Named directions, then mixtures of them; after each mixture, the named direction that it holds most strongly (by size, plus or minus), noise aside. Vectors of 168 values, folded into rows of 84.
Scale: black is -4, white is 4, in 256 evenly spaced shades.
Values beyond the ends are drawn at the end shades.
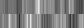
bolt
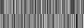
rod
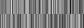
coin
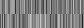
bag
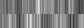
bolt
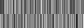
rod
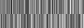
coin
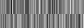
coin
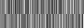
coin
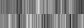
bolt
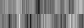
bolt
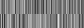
bag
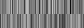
coin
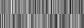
coin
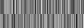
rod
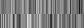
coin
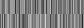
bag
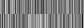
bag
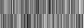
coin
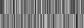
rod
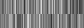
coin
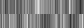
bolt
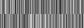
bag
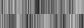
bolt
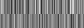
rod
